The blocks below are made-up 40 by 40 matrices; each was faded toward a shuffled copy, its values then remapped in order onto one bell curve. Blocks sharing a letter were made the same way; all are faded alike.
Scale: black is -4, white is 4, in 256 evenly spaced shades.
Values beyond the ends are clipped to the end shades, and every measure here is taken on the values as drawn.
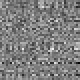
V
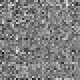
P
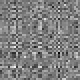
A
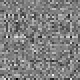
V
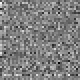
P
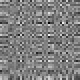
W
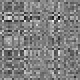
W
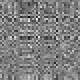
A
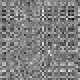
A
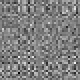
A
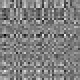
W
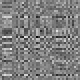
W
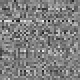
V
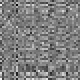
A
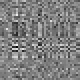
A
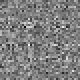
P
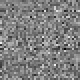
P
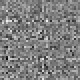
P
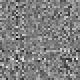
P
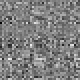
V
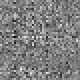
P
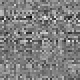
V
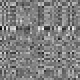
W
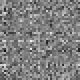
P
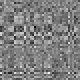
A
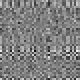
W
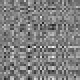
W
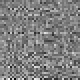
V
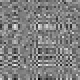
W
